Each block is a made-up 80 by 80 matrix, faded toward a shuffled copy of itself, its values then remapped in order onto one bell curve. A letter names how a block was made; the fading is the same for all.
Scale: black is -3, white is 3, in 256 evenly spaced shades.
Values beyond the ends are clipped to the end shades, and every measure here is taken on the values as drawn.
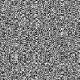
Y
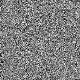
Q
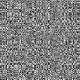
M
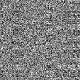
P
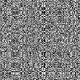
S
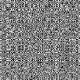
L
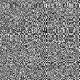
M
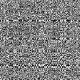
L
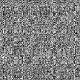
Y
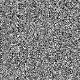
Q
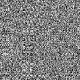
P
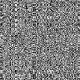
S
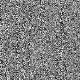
Q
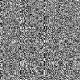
Y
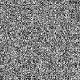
P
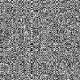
S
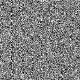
Q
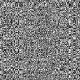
S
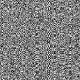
S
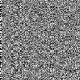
Y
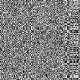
M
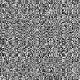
M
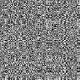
S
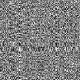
S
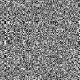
Y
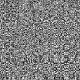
Y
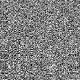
P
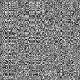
M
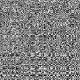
L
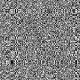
S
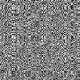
M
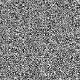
P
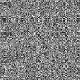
Y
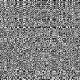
L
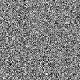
P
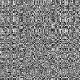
M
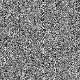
Q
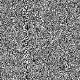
Q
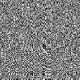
Y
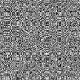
M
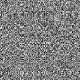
Y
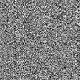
P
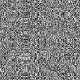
S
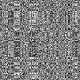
M
